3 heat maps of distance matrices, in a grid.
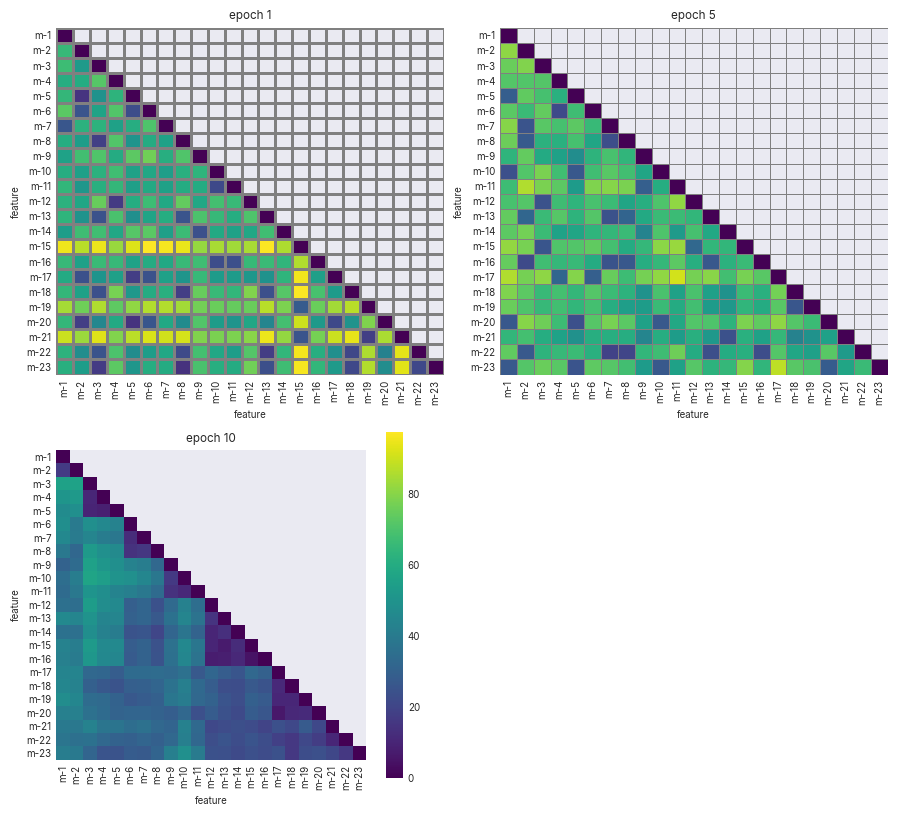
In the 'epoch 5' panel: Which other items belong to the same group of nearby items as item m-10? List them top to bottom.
m-1, m-5, m-20, m-23
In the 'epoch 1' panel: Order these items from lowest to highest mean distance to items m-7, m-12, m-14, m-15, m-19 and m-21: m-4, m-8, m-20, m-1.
m-4, m-1, m-20, m-8
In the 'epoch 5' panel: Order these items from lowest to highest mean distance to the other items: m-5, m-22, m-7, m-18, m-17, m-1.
m-22, m-5, m-7, m-18, m-1, m-17
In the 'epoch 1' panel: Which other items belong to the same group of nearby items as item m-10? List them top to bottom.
m-11, m-16
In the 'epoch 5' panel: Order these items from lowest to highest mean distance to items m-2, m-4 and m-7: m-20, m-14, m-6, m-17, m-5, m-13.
m-13, m-6, m-17, m-14, m-5, m-20
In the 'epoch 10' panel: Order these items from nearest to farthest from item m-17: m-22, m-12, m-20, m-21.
m-20, m-22, m-21, m-12
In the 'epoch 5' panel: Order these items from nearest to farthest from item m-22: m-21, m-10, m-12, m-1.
m-21, m-12, m-10, m-1
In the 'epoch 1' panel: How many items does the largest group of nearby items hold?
6
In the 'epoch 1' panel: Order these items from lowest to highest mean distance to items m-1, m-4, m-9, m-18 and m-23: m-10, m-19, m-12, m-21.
m-12, m-10, m-19, m-21
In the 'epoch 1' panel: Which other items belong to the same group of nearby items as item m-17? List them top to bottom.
m-2, m-5, m-6, m-20
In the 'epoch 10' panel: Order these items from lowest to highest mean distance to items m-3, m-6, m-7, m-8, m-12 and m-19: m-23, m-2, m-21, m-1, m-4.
m-23, m-21, m-4, m-2, m-1
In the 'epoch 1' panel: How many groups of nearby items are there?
7
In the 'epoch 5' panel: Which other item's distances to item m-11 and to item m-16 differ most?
m-2
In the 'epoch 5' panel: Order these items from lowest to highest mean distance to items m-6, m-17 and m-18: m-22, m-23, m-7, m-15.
m-22, m-7, m-15, m-23
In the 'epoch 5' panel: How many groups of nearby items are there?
7
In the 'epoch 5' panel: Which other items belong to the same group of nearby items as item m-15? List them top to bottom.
m-3, m-12
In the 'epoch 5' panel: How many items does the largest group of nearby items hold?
6
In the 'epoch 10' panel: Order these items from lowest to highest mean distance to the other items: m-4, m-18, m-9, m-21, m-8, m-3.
m-18, m-21, m-8, m-9, m-4, m-3
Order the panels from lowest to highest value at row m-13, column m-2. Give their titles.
epoch 5, epoch 10, epoch 1
